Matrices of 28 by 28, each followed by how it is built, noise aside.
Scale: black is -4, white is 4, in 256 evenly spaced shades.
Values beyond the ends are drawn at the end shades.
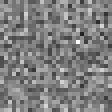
blocks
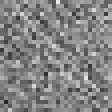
Toeplitz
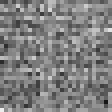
blocks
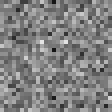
repeating rows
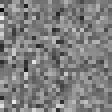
uneven columns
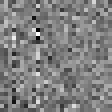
uneven columns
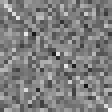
diagonal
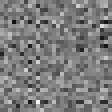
low rank
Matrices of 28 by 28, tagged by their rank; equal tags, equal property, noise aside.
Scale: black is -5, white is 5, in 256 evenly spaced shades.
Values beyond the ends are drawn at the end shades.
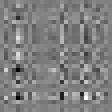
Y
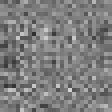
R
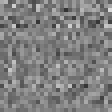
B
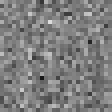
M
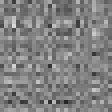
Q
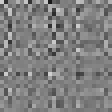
Y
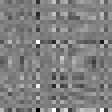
Y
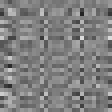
Y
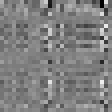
Y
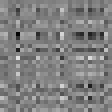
Y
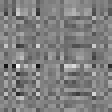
Y
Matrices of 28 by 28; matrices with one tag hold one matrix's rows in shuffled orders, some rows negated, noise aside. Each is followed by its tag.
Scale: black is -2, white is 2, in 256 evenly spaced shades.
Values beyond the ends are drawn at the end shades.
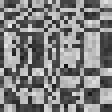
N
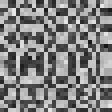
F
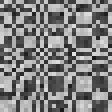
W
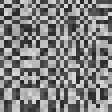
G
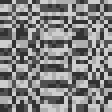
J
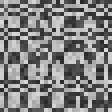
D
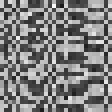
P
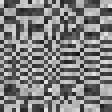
N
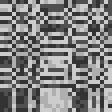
J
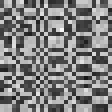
W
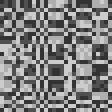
W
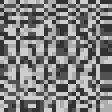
F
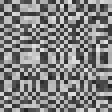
G
